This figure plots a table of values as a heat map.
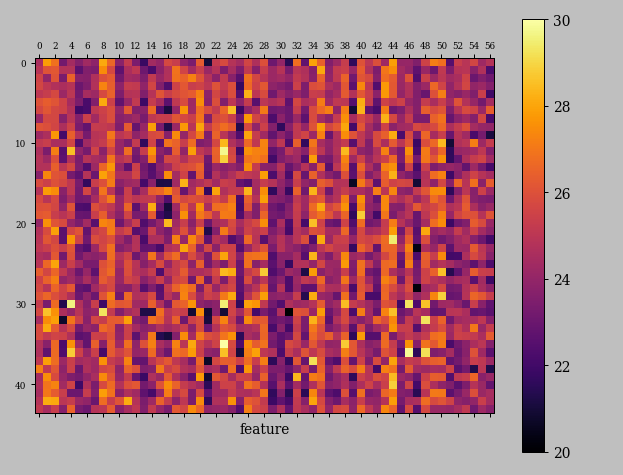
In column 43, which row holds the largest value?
7
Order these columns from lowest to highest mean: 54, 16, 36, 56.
56, 36, 16, 54
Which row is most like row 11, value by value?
35
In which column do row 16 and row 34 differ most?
16
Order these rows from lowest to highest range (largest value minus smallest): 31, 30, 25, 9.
25, 9, 30, 31
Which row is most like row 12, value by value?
24
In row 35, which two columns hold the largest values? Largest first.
23, 38
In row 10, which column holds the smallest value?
51
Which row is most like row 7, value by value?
4
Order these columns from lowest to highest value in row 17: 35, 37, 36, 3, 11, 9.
3, 36, 37, 11, 35, 9
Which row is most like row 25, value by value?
27
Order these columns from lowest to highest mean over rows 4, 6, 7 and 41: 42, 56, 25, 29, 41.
29, 25, 42, 56, 41
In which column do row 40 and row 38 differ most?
54
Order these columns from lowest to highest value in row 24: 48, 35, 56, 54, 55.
56, 35, 55, 54, 48
